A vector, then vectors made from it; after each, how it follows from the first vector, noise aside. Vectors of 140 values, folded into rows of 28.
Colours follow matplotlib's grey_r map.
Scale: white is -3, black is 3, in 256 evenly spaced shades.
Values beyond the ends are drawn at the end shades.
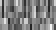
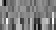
reversed, negated, partly zeroed.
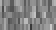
shrunk.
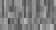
shrunk.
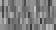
shrunk.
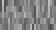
negated, shrunk.
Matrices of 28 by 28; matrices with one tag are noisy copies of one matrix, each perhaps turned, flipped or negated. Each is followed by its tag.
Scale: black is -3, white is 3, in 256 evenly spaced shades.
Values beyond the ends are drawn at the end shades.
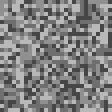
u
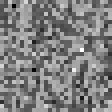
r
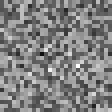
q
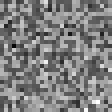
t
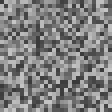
q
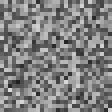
q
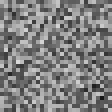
q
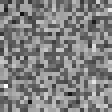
t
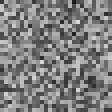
q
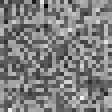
u
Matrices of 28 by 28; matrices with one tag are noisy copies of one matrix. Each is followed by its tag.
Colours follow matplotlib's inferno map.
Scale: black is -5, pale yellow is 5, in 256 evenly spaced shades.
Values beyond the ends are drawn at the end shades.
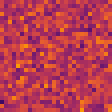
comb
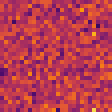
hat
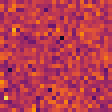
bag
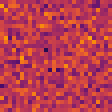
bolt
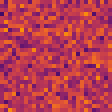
bag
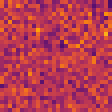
bolt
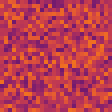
bolt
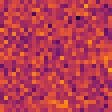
bag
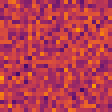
bolt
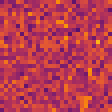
comb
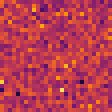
bolt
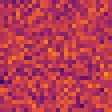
hat
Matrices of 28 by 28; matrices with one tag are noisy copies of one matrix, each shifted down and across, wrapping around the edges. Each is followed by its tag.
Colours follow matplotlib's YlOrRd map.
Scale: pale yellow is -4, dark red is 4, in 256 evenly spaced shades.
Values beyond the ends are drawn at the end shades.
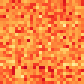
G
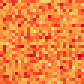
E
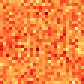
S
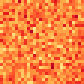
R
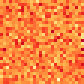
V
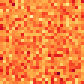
R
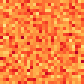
V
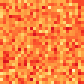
R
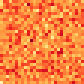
E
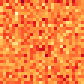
E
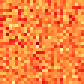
V
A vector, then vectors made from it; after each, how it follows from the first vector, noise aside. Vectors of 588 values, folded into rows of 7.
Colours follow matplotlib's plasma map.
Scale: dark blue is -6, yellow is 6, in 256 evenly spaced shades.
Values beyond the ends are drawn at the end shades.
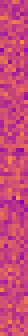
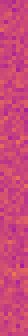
wrapped around, negated, shrunk.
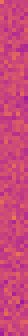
wrapped around, shrunk.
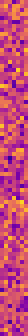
negated, scaled up.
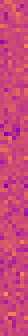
reversed, partly zeroed.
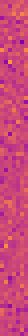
negated, partly zeroed.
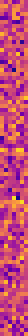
negated, scaled up.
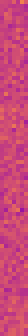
wrapped around, shrunk.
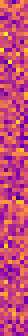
negated, scaled up.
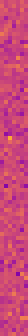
reversed, partly zeroed.
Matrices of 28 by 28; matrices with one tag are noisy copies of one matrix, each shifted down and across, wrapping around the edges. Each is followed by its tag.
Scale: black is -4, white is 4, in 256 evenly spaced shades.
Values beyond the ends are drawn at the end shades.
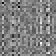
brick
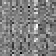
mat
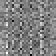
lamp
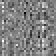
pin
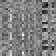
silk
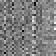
lamp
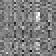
mat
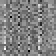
lamp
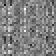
pin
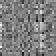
pin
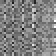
lamp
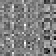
silk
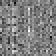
pin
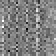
lamp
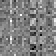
silk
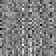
brick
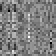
pin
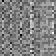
lamp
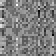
pin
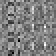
silk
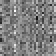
pin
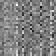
lamp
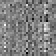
pin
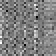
lamp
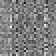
lamp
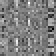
silk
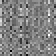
brick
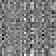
brick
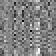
mat
